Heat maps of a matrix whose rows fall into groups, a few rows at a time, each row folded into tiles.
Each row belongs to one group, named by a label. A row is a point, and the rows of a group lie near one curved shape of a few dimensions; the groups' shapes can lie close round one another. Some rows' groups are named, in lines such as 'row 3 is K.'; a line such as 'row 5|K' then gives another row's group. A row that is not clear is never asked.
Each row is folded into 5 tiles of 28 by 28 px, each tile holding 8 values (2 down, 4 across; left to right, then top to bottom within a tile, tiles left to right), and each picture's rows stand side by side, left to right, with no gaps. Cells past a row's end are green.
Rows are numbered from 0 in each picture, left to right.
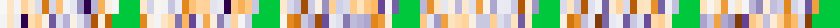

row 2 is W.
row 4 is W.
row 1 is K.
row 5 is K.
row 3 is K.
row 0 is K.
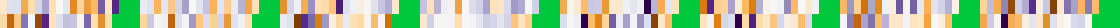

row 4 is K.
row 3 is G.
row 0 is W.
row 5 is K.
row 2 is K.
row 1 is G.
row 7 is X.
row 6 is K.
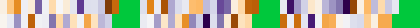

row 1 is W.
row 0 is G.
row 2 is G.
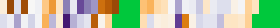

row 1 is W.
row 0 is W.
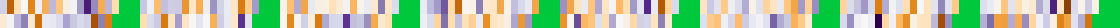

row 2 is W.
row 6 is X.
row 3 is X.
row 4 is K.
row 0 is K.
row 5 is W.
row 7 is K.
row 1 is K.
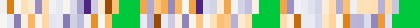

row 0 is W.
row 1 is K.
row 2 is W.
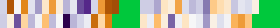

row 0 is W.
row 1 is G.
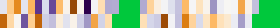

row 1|K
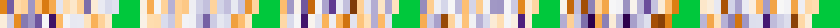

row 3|K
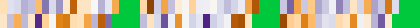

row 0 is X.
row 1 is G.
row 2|G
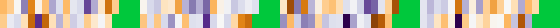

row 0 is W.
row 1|G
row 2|G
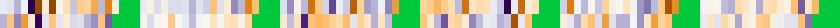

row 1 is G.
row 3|K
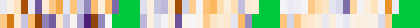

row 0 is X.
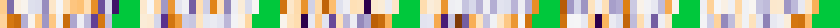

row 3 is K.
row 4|W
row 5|G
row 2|K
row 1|X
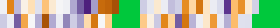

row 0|W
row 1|K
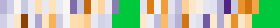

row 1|W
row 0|K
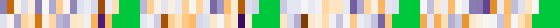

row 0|K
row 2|K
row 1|K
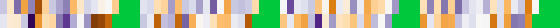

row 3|G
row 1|K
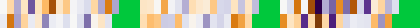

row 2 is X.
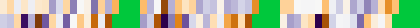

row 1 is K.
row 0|K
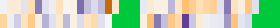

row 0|G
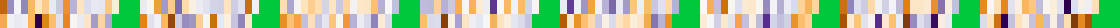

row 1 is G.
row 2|W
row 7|K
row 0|W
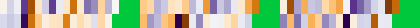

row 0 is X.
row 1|W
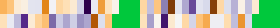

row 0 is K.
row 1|X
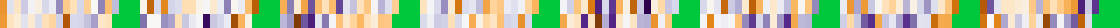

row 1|G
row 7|W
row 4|X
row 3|X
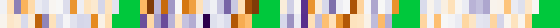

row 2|X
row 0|W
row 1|G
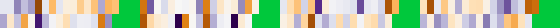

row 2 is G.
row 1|W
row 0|X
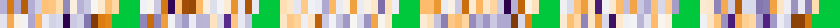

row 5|G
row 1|X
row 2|W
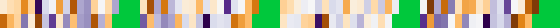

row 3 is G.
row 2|W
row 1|G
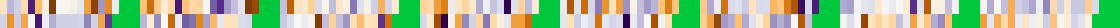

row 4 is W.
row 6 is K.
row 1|G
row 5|W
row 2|K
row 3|K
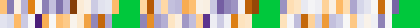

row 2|K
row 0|X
